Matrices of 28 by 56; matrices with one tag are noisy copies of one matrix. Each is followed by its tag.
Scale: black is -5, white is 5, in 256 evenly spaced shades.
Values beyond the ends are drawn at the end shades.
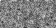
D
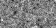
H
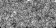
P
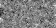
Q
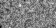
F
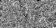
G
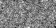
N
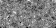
P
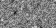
H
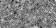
H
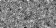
D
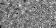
F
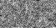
G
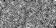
N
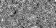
H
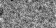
Q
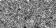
D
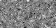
D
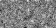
D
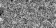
Q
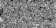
Q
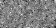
N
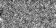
Q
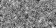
G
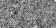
H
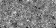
P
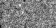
F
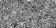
P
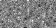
D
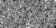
N
